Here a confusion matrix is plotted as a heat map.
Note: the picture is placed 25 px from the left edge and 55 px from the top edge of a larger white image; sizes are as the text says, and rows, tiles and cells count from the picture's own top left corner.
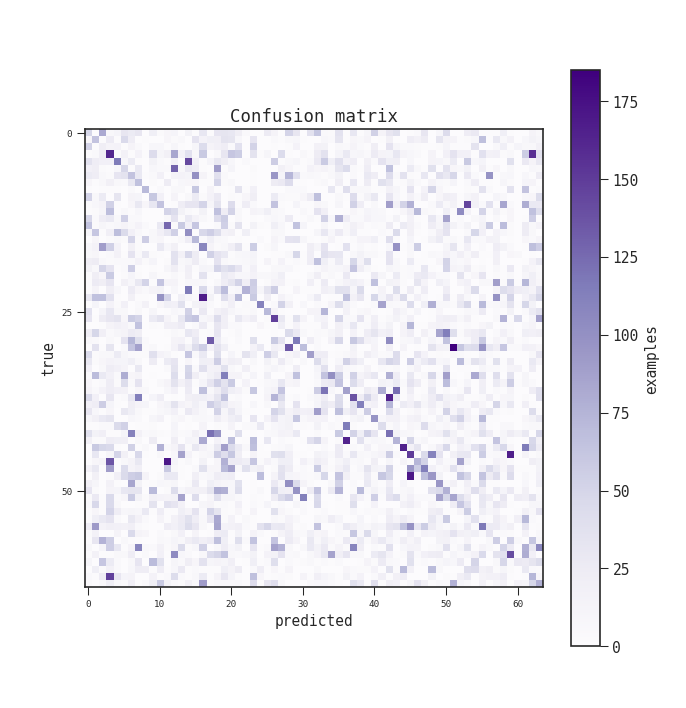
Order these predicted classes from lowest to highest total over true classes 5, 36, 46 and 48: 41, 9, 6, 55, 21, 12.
9, 21, 6, 55, 41, 12
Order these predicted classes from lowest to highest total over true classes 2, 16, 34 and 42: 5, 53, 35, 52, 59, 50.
52, 53, 59, 5, 35, 50
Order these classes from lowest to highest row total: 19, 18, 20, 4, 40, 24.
20, 18, 19, 40, 24, 4
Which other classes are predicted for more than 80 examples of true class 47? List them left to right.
3, 20, 45
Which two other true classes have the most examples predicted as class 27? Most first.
58, 36
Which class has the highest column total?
18
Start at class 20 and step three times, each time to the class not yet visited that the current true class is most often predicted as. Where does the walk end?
23
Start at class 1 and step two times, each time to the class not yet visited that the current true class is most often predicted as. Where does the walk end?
45
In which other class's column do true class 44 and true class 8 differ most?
19
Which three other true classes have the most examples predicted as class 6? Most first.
42, 49, 29
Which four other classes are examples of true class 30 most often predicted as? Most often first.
51, 28, 55, 7
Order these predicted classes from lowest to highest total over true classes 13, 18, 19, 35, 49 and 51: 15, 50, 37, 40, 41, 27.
41, 40, 27, 15, 37, 50
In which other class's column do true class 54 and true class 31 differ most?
61
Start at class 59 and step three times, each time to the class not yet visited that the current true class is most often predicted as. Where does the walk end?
29
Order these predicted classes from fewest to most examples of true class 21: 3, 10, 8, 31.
31, 3, 8, 10
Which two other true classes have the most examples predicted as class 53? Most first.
10, 4
